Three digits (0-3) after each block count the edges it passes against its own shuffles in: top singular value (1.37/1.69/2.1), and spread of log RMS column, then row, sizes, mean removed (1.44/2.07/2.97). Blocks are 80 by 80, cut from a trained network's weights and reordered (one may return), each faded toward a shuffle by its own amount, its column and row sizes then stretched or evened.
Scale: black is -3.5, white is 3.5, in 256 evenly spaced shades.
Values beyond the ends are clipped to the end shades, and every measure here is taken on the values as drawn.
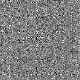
1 2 2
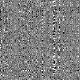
2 3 1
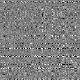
3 1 3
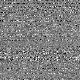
0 0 3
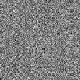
3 0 0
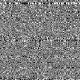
3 0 2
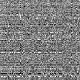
3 1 2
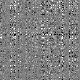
2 3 2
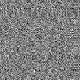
3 0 1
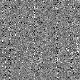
1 2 1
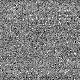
1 1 0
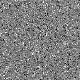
1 1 0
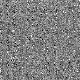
0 2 0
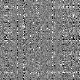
2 3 1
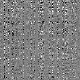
0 3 2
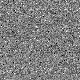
0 0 1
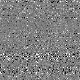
1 1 3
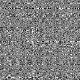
2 0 3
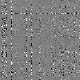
2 3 2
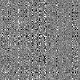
2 3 2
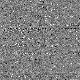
0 1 2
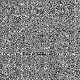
1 0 2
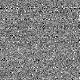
1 1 2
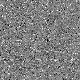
0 0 0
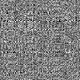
3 1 2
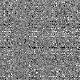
2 2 1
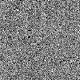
1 0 1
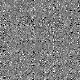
0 2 1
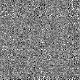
0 2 2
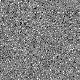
1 0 0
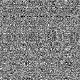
2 1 1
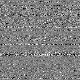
0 0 3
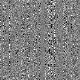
0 3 0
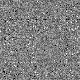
0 1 1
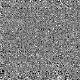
0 2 2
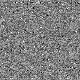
0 0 1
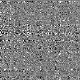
0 2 3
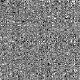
1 1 2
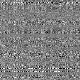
2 0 3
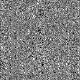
0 2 1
